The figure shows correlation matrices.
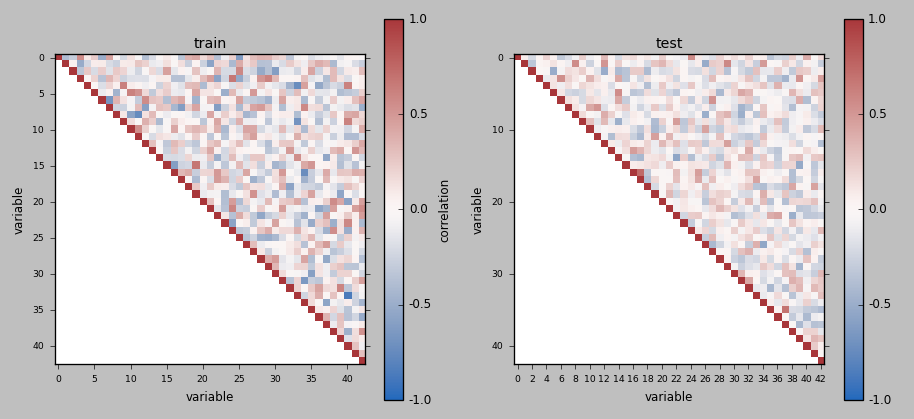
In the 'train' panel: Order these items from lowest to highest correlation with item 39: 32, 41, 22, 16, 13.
22, 41, 16, 13, 32
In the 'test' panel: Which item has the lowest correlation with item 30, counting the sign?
22
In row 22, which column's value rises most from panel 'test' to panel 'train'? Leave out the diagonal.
42
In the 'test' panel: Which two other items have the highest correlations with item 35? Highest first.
37, 22
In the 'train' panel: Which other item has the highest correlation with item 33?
14
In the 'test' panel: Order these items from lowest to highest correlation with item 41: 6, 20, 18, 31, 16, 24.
16, 24, 6, 31, 20, 18
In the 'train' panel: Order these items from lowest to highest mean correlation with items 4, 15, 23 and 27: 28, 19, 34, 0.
28, 0, 34, 19
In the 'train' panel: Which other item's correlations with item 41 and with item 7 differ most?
6
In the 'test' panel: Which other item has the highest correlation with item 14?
5
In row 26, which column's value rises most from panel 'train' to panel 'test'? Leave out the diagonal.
24
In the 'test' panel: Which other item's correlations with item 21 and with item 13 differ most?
11
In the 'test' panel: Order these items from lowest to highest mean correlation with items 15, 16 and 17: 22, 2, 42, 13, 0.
42, 2, 0, 22, 13
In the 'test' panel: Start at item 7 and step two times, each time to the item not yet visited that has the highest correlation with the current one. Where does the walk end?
19
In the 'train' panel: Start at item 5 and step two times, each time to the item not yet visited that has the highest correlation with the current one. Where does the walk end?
11
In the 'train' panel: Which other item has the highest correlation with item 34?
7
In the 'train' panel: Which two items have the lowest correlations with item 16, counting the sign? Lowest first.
34, 15
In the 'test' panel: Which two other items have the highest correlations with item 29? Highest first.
1, 12
